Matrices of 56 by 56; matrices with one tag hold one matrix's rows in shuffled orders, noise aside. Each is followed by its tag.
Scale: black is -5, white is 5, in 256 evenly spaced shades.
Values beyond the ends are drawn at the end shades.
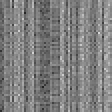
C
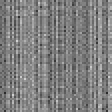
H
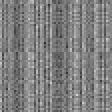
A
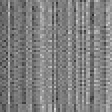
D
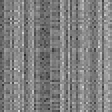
C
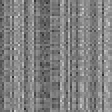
C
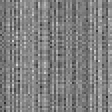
H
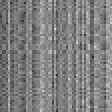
D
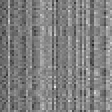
D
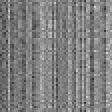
D
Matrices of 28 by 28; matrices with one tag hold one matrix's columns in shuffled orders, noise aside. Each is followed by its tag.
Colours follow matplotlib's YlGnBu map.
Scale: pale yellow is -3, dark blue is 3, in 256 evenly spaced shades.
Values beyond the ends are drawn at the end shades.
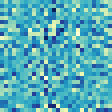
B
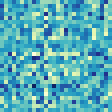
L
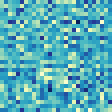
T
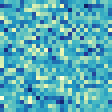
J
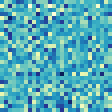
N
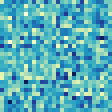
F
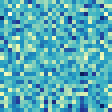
N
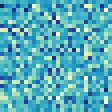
J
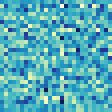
J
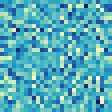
J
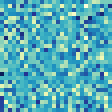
N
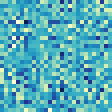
T
